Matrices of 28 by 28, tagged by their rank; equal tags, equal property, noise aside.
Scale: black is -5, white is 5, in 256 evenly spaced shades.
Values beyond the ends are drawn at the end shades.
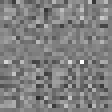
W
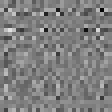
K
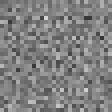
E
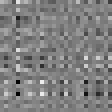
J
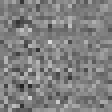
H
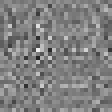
W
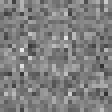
W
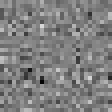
W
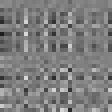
J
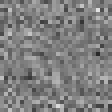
H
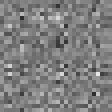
W
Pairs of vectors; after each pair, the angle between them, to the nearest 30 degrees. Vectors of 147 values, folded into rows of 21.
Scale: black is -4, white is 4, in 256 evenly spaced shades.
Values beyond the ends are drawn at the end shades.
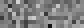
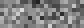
90 degrees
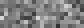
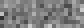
120 degrees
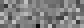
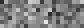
90 degrees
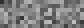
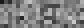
30 degrees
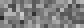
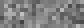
30 degrees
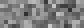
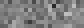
120 degrees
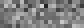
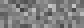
60 degrees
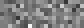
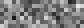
90 degrees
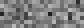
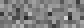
30 degrees
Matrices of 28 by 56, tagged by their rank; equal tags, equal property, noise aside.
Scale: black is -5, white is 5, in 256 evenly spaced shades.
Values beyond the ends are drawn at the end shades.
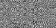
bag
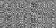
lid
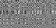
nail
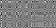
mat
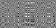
mat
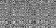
lid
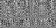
bag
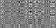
nail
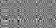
mat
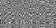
lid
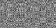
bag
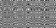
mat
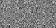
bag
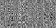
bag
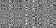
nail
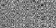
bag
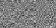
bag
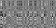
mat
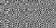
nail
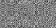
lid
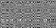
nail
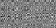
lid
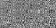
bag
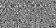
bag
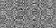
lid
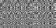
nail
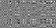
nail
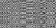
mat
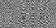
nail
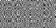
nail
